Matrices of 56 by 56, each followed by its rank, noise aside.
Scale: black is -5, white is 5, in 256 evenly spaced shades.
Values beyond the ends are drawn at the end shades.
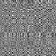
three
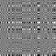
one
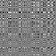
two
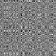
three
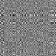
two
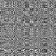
four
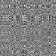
four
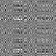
two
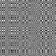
one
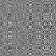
two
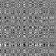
two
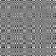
one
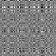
two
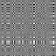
one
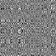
four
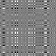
one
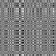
one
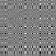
one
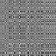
two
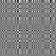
one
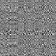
four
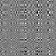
two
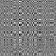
one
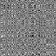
four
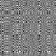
three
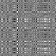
one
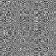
four
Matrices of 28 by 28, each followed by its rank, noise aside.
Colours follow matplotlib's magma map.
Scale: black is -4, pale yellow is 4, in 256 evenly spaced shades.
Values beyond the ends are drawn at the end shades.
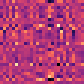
three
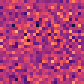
six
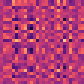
two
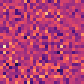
six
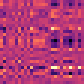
two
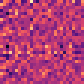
four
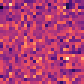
six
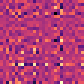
three
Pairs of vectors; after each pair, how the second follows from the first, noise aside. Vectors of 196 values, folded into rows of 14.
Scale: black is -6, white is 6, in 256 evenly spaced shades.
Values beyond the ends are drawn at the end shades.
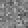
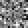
wrapped around, negated, scaled up.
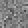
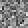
wrapped around, negated, scaled up.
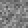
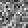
scaled up.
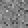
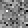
scaled up.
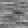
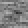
copied.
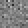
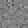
shrunk.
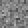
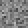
copied.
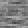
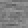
reversed, shrunk.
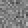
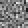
wrapped around, negated, scaled up.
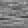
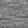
shrunk.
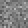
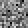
wrapped around, negated, scaled up.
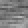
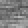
copied.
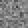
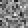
scaled up.
